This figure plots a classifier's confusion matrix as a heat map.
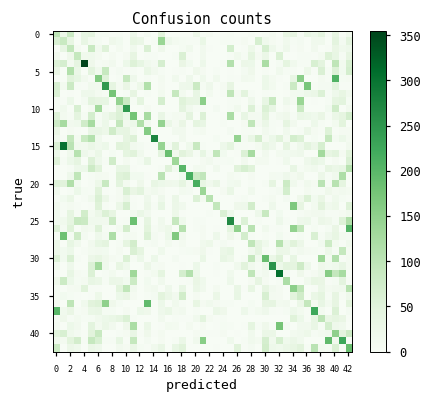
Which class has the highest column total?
40
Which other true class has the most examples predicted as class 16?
18
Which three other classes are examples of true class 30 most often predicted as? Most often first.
38, 40, 28
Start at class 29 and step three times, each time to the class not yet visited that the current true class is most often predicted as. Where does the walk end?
32
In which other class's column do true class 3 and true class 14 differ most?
26
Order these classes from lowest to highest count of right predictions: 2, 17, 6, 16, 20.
2, 17, 6, 16, 20
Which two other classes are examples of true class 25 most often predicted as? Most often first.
11, 42
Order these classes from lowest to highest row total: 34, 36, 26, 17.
17, 34, 36, 26
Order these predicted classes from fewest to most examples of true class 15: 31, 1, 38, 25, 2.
31, 25, 38, 2, 1
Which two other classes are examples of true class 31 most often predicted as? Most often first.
6, 35
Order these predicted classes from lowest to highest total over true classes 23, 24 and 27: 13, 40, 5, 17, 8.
5, 40, 13, 8, 17
